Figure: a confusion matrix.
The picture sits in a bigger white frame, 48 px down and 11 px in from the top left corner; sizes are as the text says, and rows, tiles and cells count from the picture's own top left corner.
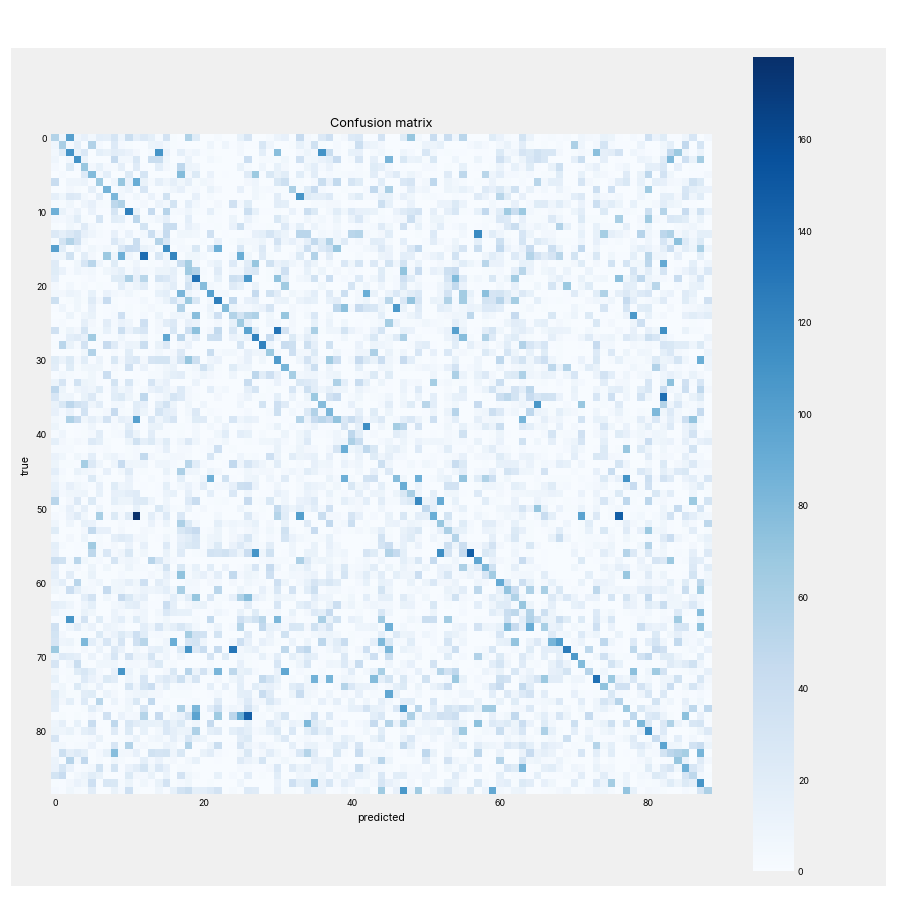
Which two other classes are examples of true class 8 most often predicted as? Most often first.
33, 60
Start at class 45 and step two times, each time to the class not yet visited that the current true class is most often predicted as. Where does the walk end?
82
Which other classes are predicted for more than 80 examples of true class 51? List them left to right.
11, 33, 71, 76
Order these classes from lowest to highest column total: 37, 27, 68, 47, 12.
68, 27, 12, 37, 47
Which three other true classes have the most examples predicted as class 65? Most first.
36, 50, 6
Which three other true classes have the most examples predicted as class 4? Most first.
68, 44, 84
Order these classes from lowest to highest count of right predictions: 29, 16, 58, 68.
29, 58, 68, 16
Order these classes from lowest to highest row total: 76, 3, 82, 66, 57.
76, 57, 82, 3, 66
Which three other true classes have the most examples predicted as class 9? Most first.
72, 16, 6
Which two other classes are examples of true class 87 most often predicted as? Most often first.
35, 75
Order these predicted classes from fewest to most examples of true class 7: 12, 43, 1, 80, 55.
1, 55, 12, 43, 80
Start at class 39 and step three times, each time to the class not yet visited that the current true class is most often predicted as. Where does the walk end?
47
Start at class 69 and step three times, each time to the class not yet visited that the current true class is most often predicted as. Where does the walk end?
26
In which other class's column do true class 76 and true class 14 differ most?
84
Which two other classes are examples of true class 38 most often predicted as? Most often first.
11, 63
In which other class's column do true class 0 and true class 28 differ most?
2
